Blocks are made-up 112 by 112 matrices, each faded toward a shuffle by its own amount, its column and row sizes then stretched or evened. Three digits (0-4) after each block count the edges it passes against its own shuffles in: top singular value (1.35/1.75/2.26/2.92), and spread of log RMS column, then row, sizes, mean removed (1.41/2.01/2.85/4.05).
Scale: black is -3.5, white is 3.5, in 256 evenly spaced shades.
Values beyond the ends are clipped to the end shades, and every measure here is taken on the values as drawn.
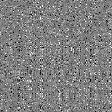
3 2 1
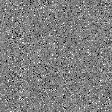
1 2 0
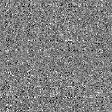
2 2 2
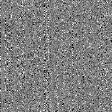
0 3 0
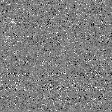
0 1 2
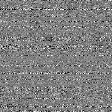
1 0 4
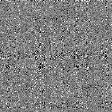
0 3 3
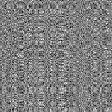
4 2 0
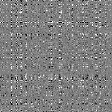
4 3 3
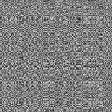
4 0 3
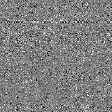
2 1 2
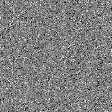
1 1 1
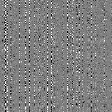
4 4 0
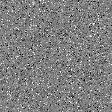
0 1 0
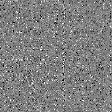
2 2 1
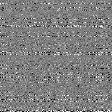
3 1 4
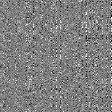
3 3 1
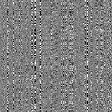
4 4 0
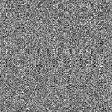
3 2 1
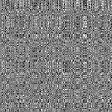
4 3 2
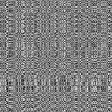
4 4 2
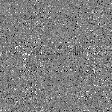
1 1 2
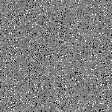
1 2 1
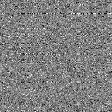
3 0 2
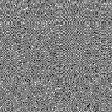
4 0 1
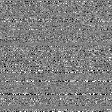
1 0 4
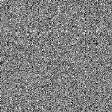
2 2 0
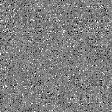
2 1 1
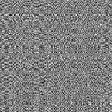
4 0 3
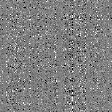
2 3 2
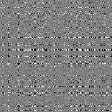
4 3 4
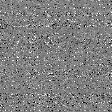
0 1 3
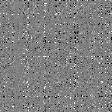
1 3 3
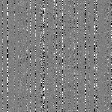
2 4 0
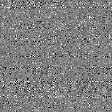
2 2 3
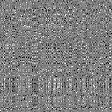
4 1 2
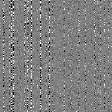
3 4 0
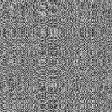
4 3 0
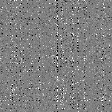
1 3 2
